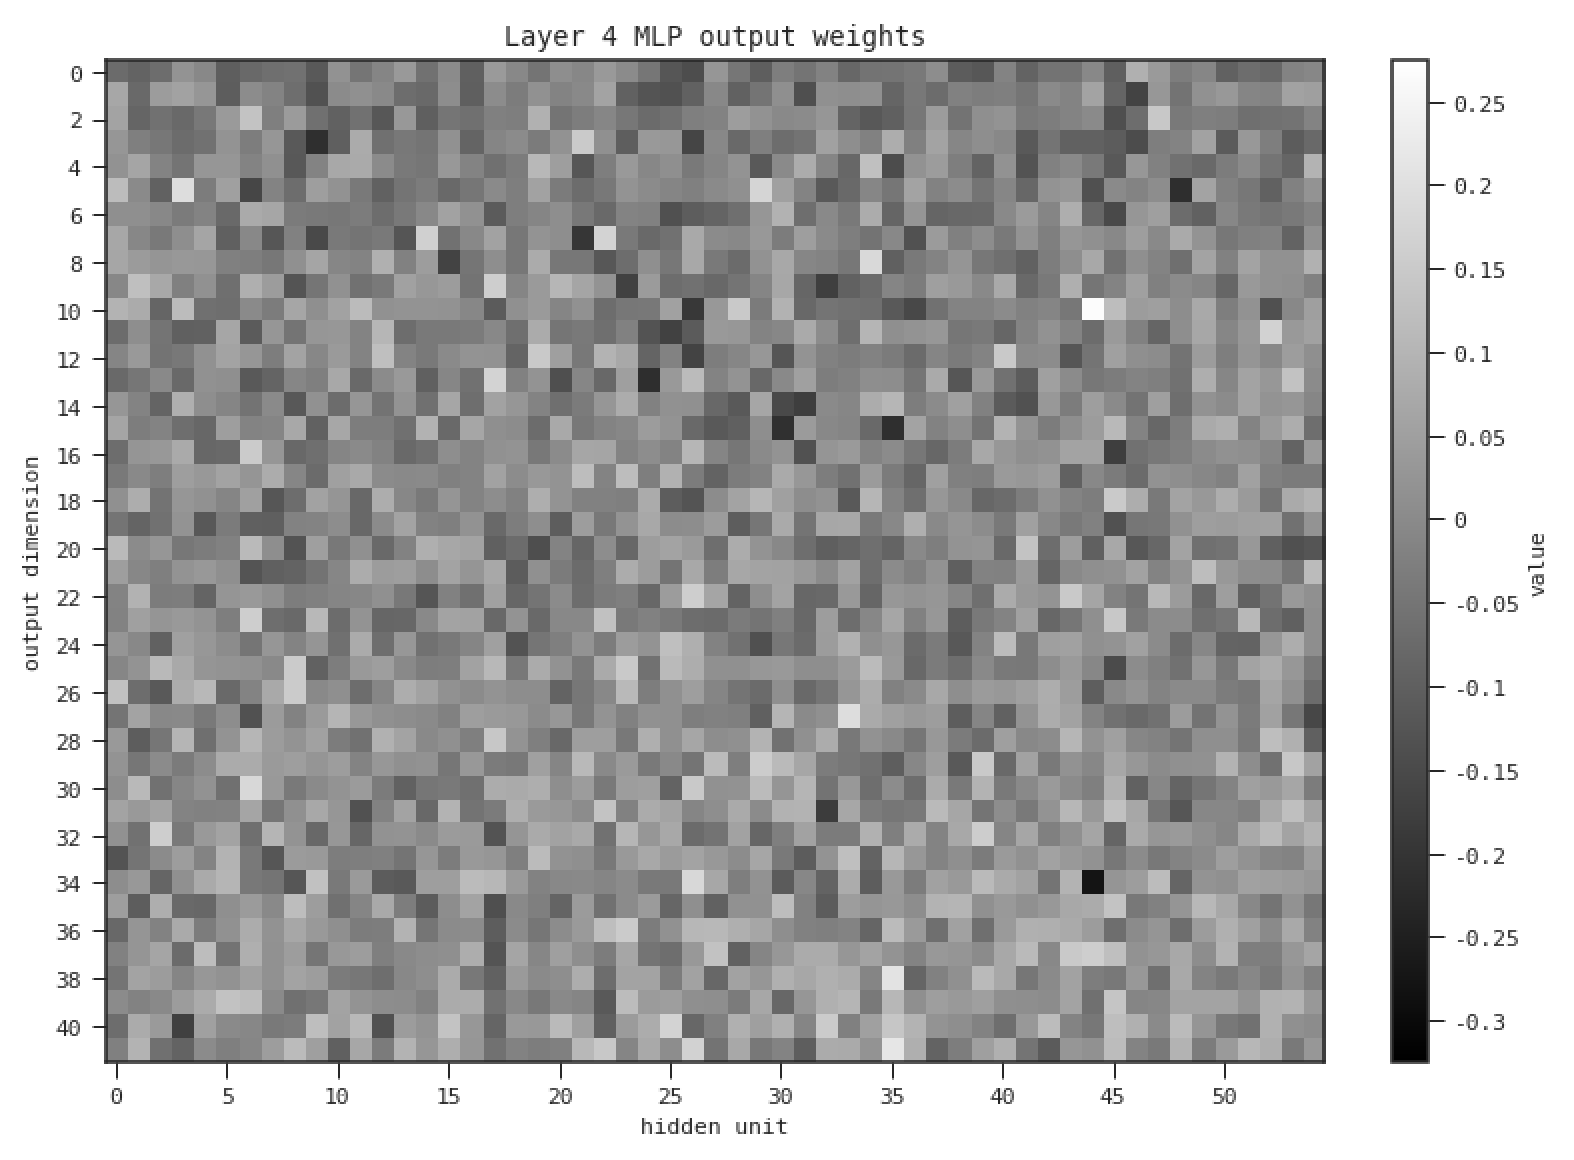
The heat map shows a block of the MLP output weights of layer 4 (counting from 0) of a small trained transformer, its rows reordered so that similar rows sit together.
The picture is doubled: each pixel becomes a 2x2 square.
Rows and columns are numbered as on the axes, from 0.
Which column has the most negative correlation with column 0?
35
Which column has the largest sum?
43
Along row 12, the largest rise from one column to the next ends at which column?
19
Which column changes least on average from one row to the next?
18
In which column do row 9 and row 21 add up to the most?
17
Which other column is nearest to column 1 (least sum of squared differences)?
20
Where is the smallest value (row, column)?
34, 44
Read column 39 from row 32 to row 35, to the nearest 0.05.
0.15 -0.05 0.1 0
